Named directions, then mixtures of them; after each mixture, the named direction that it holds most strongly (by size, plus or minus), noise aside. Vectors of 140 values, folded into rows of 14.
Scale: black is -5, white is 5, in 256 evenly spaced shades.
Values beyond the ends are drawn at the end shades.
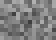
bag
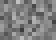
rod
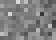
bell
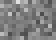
bell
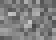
bag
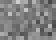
bell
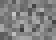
rod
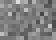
bell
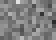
rod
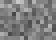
bag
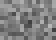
bag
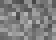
bag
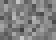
rod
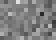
bell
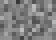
rod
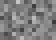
rod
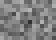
bag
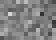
bell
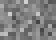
bell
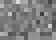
bell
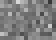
bell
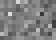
bell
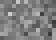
bell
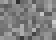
rod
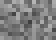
bag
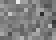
bell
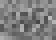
bag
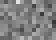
rod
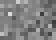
bell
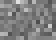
bell
